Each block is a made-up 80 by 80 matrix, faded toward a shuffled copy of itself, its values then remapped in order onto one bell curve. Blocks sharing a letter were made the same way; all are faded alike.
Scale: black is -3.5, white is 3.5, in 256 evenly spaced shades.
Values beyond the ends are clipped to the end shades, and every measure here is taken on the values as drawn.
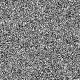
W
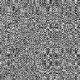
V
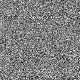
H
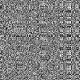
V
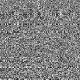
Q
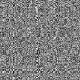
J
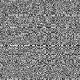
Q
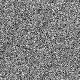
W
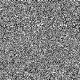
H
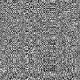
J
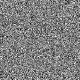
H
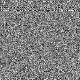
H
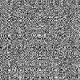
Q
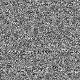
H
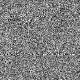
H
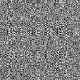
J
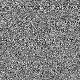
H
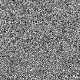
H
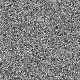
W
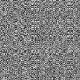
V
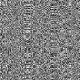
J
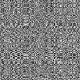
V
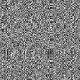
J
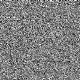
H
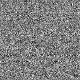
H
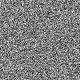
W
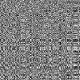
V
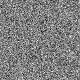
W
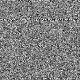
H
